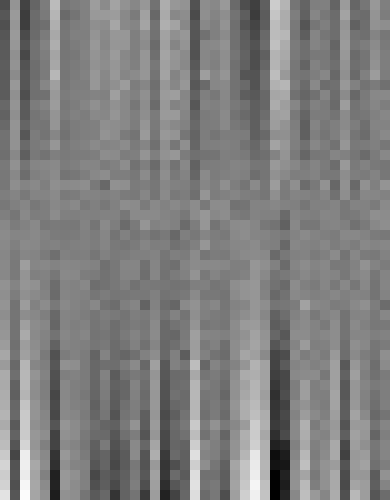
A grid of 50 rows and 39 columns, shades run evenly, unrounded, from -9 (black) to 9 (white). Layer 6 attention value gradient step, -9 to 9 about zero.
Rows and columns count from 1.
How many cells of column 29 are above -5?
44
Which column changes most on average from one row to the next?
18
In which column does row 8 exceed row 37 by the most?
28
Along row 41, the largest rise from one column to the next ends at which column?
3
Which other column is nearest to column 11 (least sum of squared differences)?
38
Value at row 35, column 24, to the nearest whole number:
1
